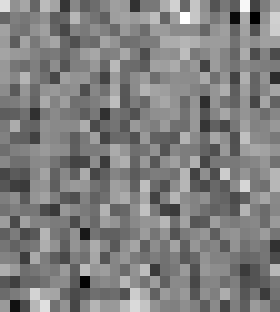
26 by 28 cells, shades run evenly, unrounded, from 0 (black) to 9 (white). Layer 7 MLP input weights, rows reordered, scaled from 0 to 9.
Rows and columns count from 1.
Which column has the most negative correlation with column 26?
8
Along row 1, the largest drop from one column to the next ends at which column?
26
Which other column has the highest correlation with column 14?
4
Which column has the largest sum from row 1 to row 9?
25
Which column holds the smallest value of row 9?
21
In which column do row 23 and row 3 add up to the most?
28
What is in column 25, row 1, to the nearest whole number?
9
